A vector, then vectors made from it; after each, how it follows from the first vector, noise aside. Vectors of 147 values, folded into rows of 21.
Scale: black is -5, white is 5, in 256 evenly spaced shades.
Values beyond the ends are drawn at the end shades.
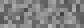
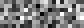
negated, scaled up.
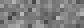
reversed, negated, partly zeroed.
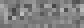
reversed, negated, partly zeroed.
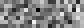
negated, scaled up.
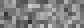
wrapped around.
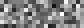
negated, scaled up.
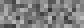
negated.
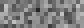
negated.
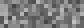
reversed, negated.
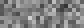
wrapped around.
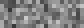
wrapped around.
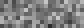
negated.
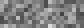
copied.
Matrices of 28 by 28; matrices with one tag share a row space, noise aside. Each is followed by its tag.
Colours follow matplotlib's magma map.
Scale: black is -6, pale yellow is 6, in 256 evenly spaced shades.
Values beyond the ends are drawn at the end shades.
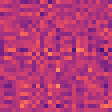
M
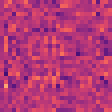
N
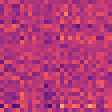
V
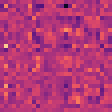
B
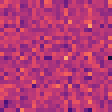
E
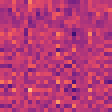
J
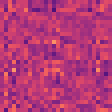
N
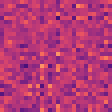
M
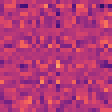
M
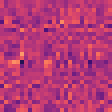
V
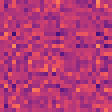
N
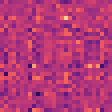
B
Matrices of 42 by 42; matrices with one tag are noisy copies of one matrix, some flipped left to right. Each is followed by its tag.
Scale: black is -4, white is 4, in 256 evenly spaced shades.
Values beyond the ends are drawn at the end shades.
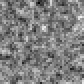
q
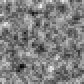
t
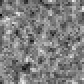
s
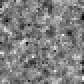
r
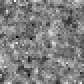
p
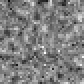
q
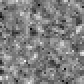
r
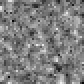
s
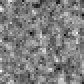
s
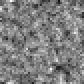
s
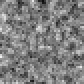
q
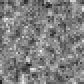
s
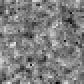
p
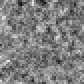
q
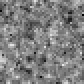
p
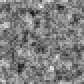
t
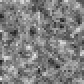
r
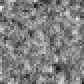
s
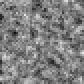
r
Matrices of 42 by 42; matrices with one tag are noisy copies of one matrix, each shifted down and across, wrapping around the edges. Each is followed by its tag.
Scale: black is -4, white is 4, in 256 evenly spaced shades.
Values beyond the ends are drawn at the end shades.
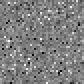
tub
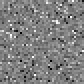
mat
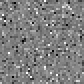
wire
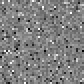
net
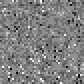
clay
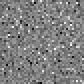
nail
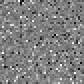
tub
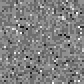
mat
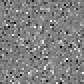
nail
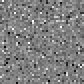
net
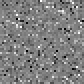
mat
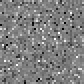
tub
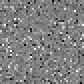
nail
